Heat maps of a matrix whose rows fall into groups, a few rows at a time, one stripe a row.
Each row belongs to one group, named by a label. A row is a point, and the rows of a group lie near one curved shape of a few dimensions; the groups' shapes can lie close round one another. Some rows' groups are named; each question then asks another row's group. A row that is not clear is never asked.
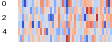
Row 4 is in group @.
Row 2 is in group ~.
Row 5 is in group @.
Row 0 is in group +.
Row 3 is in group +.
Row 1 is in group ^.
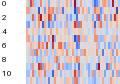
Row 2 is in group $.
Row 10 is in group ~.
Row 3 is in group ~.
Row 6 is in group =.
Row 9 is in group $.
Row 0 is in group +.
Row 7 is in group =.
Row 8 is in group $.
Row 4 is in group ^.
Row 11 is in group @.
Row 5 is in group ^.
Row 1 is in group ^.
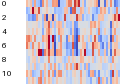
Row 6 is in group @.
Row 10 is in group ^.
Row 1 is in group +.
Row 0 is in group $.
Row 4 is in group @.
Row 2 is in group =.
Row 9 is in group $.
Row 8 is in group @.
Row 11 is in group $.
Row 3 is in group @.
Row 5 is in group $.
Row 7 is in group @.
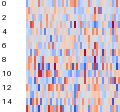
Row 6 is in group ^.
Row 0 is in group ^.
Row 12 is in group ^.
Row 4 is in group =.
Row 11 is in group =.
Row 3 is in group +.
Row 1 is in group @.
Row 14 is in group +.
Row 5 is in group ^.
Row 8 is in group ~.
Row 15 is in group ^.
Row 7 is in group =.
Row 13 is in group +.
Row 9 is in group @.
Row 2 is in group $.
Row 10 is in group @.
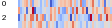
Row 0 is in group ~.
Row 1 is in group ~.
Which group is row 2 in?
$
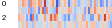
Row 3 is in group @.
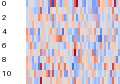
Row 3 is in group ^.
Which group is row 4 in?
^
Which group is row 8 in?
^
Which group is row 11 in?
+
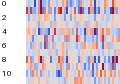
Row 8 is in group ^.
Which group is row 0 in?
~
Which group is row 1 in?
^
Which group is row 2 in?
@
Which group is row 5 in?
=
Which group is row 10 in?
~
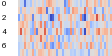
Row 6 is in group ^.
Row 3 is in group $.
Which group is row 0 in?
+
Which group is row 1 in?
@
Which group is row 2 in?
~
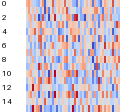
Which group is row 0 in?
~
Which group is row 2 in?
@
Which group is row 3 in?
^
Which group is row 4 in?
~
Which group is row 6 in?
~
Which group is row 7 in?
^
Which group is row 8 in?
~
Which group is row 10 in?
@
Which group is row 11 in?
$
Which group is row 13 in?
@
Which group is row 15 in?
+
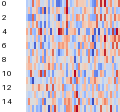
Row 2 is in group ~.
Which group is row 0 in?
~
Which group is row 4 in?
^
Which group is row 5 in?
~
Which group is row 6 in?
~
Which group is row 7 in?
~
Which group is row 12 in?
=
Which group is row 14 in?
~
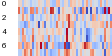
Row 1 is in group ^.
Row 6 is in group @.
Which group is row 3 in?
=
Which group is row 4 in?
+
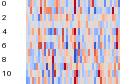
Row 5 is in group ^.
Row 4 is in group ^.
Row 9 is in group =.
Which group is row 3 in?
^
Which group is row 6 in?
^
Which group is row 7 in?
^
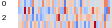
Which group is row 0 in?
+
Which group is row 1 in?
+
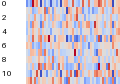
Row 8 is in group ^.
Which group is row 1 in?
=
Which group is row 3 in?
^
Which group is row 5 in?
$
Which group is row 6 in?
+
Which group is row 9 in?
$
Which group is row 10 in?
+
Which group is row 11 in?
=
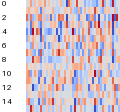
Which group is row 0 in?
=
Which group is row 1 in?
^
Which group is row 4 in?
+
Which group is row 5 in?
~
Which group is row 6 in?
=
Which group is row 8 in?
+
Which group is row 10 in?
@
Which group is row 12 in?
+
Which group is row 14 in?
^
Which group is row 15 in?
+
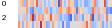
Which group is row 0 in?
=
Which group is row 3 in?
@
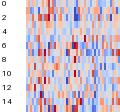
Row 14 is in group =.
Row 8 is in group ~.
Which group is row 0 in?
$
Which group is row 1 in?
^
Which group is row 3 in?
@
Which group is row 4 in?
@
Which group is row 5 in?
=
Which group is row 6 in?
@
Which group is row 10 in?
~
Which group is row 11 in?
=
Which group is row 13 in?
~
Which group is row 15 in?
@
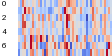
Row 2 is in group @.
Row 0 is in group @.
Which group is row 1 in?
+
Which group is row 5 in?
@
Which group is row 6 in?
^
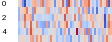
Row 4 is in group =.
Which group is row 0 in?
+
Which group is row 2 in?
+
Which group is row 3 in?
^
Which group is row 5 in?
$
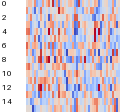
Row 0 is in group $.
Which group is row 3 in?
^
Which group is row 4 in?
@
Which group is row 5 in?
@
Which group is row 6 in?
@
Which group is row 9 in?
~
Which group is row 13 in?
~
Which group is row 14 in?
+
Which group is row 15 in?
+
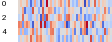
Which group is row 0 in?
@
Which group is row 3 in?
@
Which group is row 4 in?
^
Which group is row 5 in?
$
